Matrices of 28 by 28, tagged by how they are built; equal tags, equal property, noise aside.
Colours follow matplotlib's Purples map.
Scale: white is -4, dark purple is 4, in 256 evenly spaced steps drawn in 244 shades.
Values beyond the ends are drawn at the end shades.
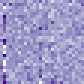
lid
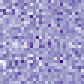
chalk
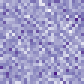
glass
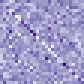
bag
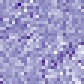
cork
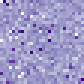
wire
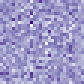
lid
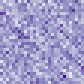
glass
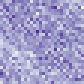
glass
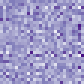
chalk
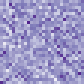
glass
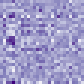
chalk
